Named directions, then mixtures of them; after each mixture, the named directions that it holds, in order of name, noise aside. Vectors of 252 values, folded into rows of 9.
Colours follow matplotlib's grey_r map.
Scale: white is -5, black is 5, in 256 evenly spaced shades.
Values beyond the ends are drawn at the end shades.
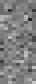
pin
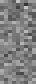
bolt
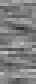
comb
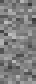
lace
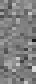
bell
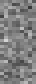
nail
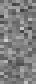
nail.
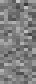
bolt.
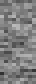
comb, lace, nail.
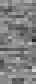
bell, comb, pin.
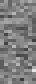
bell, comb, lace.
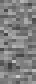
comb, lace.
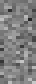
pin.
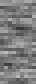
comb.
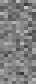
bolt.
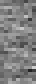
comb, pin.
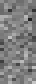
pin.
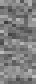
comb, lace.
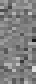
bell.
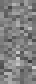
bell, nail, pin.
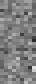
bell, pin.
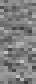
bell, comb, nail.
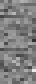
bell, comb, lace.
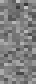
bolt.
